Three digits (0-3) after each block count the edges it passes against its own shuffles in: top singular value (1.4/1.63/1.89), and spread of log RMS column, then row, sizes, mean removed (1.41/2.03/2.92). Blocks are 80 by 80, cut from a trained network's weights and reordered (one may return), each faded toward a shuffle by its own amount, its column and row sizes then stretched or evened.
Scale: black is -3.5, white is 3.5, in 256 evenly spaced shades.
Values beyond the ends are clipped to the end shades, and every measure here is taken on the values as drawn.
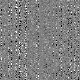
0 3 0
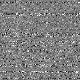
1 0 3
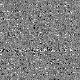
0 1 2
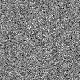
1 0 0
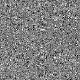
1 2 1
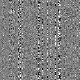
2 3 0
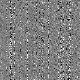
1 3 0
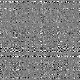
3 2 3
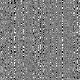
3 3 1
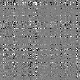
2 3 3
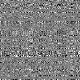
3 1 3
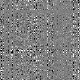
2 3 2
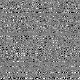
1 1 3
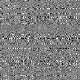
3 1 3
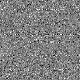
1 0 2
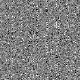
0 2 0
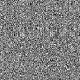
3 1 1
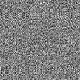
3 1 1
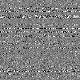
1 0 3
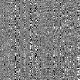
3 3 1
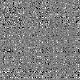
0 2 3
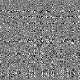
3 2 3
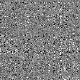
0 2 2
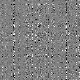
1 3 2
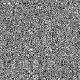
1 0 1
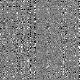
1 3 2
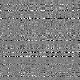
3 1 3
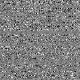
0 0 3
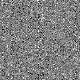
1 2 0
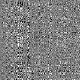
3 3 2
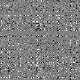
1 3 3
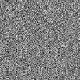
3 1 0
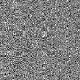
3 2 0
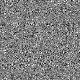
0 0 2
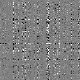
2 3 2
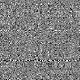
2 1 2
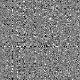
1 2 1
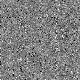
0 1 0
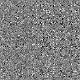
0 2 2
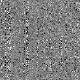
0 3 1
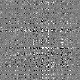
2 3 3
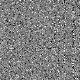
1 2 0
